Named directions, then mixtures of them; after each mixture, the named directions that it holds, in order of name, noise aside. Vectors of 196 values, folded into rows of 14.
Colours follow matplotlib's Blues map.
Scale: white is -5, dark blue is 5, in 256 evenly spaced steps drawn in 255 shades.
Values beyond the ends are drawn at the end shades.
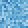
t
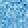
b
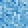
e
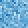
e.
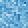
e.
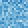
b, t.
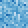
e.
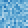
t.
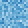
b, t.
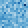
b, e.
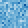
b.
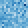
b, e.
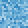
t.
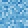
b, t.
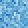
e.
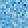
b, e.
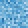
e, t.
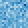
b.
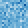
b.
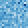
b, e.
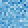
b, t.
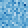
b, e.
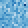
b, e.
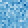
b.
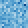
b, e.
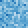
e.
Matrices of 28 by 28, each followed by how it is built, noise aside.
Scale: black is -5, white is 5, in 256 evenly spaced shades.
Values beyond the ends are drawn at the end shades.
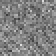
Toeplitz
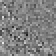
lower triangular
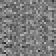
repeating rows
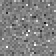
sparse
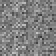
repeating rows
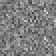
repeating rows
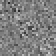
block diagonal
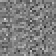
repeating rows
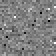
sparse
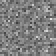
repeating rows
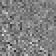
lower triangular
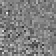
lower triangular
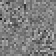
block diagonal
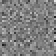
low rank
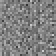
repeating rows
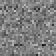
uneven rows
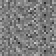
repeating rows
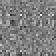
low rank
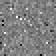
sparse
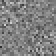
block diagonal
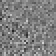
lower triangular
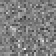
low rank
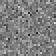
repeating rows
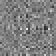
low rank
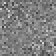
block diagonal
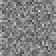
repeating rows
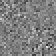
block diagonal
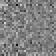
low rank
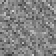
Toeplitz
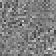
block diagonal
